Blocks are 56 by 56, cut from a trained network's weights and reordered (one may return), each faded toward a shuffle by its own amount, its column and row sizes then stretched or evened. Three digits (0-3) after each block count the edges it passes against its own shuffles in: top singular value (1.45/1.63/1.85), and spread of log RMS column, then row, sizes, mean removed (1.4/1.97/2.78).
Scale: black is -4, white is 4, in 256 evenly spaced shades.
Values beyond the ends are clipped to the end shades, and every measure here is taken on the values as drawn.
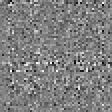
2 2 2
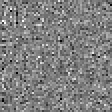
0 2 0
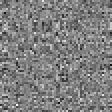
3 2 0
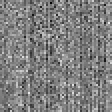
3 1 0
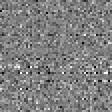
2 1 2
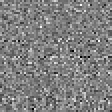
0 0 2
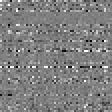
1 1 3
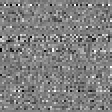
1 0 3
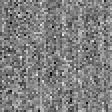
1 0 0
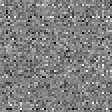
0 1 3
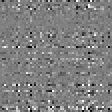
2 2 3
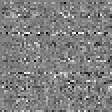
0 1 3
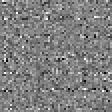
0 1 2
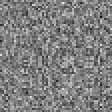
3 1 0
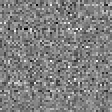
2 1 2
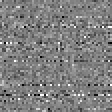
1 0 3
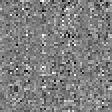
0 2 2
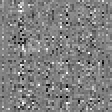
0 3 1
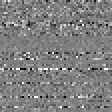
1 0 3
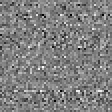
1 1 2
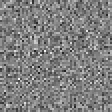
2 0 1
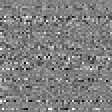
1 0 3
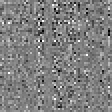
1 3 1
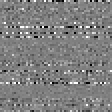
2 0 3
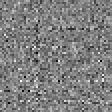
2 1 2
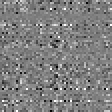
2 2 3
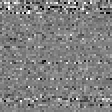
0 0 3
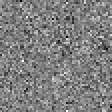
0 1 0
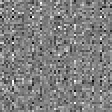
3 3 1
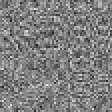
3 1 0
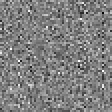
2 2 0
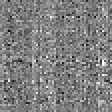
1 1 2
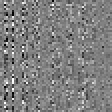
3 3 0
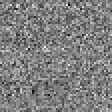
1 0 1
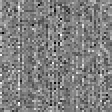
2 2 0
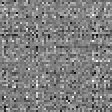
2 2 2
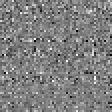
0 1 3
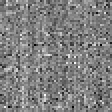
1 0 2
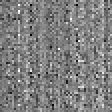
2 2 1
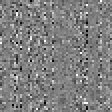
1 3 1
